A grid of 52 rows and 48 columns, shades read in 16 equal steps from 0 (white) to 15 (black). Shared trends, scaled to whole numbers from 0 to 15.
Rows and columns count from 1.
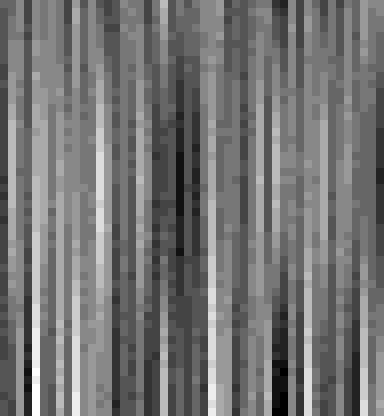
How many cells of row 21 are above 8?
17
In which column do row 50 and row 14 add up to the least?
5
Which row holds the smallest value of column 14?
29
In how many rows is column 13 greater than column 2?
3
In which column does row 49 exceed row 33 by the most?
35
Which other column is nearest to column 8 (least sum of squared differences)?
39
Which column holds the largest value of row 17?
23
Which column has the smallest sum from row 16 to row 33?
13
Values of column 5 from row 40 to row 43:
2 2 1 1
